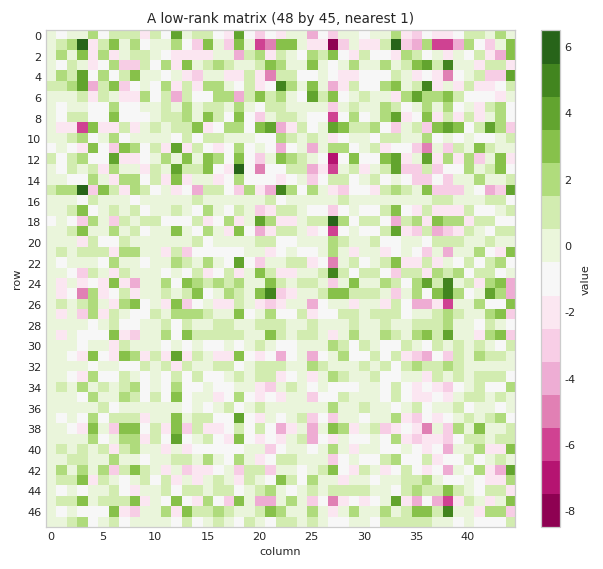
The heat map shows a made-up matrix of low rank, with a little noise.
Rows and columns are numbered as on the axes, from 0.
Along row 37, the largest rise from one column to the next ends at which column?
18
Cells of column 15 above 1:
10
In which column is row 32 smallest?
12
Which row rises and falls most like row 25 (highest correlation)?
9
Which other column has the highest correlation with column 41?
7
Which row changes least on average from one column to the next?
16
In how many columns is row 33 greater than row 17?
19
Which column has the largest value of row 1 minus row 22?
3
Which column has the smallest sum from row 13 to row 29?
25
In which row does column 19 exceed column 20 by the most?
1
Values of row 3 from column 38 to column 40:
5 0 0
